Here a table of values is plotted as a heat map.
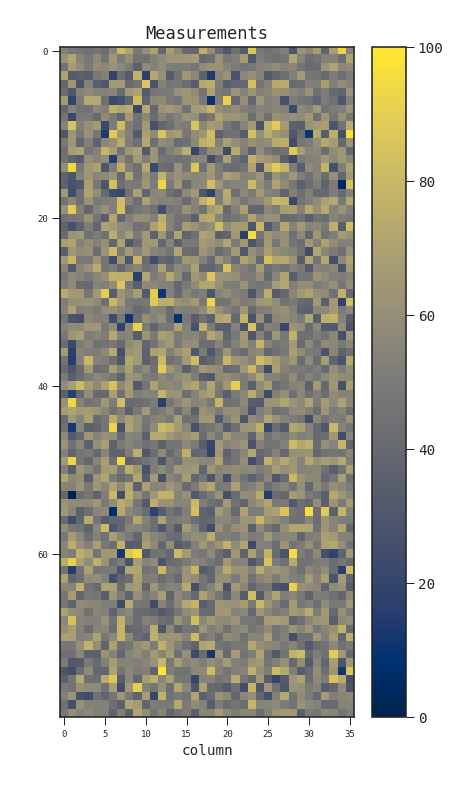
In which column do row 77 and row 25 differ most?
25
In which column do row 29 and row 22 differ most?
23
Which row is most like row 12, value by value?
64
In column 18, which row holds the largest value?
30
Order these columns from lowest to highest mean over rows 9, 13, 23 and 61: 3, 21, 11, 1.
21, 11, 3, 1
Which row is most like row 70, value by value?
54
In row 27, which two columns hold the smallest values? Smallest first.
9, 28
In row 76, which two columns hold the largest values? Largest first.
9, 23
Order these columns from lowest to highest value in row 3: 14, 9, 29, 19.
14, 19, 29, 9
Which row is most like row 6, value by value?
17
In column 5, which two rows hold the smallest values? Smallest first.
10, 9
